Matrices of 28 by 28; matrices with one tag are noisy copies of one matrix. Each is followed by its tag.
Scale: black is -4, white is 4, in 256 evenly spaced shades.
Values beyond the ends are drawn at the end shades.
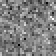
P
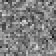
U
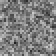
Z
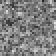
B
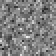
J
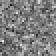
J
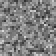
Z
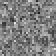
U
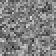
J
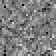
J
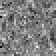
U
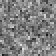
J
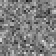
Z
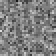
Z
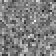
J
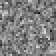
U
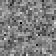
B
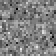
U
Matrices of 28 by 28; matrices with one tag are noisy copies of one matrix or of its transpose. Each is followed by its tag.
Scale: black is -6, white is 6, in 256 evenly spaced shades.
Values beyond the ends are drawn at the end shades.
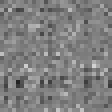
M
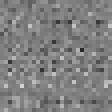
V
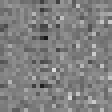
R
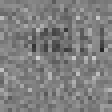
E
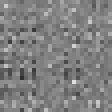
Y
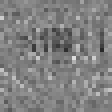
E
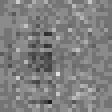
E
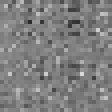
Y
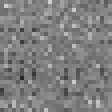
Y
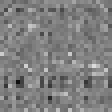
M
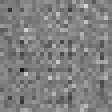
V
